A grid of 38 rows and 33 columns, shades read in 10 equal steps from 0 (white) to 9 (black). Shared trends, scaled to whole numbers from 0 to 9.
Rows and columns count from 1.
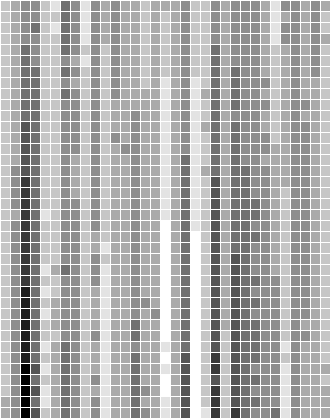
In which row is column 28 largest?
38
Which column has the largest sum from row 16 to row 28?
3
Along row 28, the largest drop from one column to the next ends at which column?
20
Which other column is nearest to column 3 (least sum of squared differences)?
22
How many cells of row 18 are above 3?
14
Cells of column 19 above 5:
6
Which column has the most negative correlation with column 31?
7
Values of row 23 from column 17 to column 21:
0 3 5 0 2
